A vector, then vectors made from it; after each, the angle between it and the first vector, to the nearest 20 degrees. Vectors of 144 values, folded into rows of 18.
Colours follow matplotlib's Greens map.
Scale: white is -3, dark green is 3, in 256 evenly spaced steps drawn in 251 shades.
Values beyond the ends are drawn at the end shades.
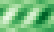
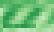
140 degrees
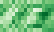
40 degrees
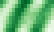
80 degrees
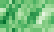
140 degrees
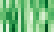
100 degrees
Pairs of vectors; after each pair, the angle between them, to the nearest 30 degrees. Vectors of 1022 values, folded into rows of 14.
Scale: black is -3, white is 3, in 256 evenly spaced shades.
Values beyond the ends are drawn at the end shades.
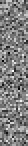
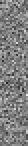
30 degrees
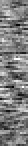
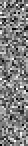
90 degrees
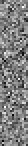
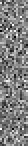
60 degrees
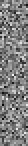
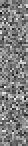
150 degrees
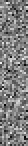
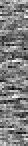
120 degrees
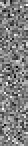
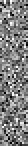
150 degrees
